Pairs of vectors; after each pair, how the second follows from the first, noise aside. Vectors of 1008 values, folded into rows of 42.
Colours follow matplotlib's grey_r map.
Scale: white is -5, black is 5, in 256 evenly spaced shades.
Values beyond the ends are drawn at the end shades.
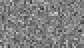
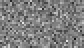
sign-scrambled.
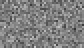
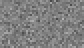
wrapped around, shrunk.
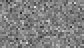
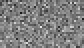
sign-scrambled.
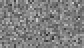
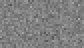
shrunk.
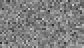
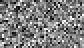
reversed, negated, scaled up.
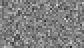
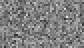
sign-scrambled.
